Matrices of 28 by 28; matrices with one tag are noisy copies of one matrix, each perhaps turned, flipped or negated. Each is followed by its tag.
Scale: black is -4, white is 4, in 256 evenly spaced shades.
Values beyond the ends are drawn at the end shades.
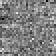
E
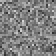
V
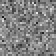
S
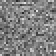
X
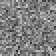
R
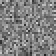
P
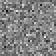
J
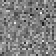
X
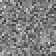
R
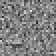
S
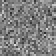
V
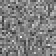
X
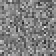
V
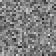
R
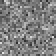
R
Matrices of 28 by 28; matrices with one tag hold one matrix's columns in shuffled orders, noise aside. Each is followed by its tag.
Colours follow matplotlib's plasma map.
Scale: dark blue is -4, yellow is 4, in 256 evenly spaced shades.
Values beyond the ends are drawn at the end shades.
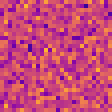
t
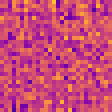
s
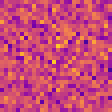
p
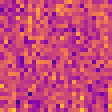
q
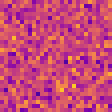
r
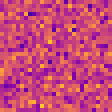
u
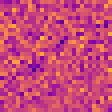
p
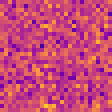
u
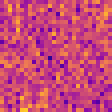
q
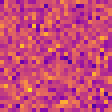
r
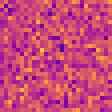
t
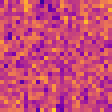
s
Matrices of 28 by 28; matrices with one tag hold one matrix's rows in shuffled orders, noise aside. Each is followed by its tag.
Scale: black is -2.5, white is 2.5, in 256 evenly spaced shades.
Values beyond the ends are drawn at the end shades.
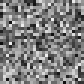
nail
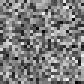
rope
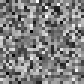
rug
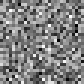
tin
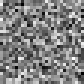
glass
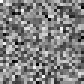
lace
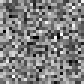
tin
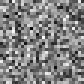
lace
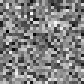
rope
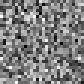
lace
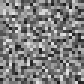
nail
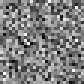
tin
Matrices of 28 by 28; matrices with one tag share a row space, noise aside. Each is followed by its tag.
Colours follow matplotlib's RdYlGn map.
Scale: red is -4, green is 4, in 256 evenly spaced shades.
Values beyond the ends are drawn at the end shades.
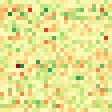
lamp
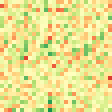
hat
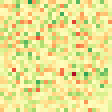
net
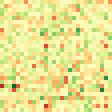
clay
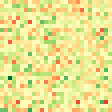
lamp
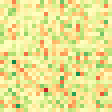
clay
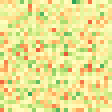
net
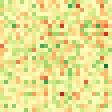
clay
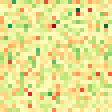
lamp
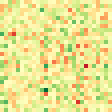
clay
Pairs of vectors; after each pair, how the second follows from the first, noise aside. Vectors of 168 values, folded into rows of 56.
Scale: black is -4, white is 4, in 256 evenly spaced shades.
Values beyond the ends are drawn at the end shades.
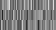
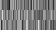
negated.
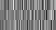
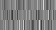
wrapped around, negated, partly zeroed.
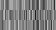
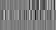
partly zeroed.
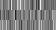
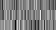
reversed, negated.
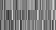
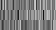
reversed, negated.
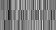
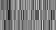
copied.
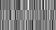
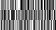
negated, scaled up.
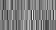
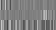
wrapped around, negated, partly zeroed.
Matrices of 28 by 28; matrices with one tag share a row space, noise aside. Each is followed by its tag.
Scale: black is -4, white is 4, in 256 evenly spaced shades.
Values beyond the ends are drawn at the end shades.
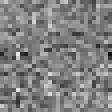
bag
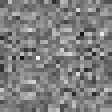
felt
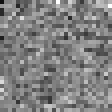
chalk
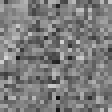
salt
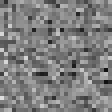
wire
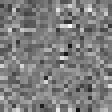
felt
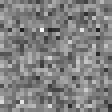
chalk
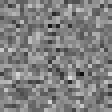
salt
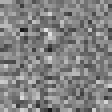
bag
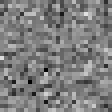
wire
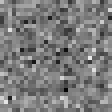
felt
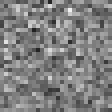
salt
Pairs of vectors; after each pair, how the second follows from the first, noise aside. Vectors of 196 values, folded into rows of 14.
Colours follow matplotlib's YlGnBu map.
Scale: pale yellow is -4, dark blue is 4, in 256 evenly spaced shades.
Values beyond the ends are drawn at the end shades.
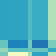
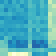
copied.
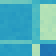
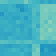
shrunk.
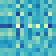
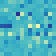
partly zeroed.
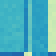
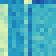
reversed.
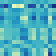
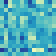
reversed.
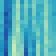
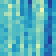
reversed.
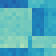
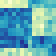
negated, scaled up.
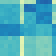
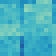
negated, shrunk.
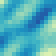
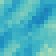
shrunk.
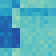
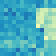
reversed, negated.
